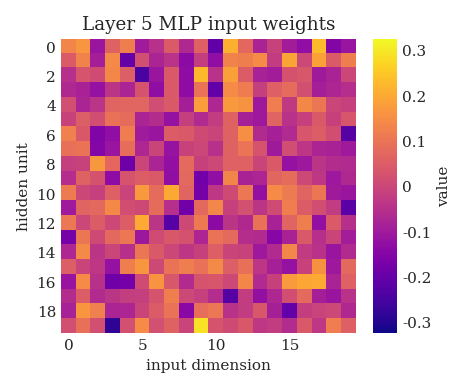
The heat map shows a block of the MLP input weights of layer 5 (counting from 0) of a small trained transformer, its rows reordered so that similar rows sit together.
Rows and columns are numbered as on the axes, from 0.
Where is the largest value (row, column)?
19, 9
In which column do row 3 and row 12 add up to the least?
10
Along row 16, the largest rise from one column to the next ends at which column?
1
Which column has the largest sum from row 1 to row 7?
11
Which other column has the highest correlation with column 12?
17
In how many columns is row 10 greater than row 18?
13
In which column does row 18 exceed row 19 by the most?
3
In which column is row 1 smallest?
4
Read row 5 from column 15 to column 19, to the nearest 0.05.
-0.05 0 0.05 0 0.05
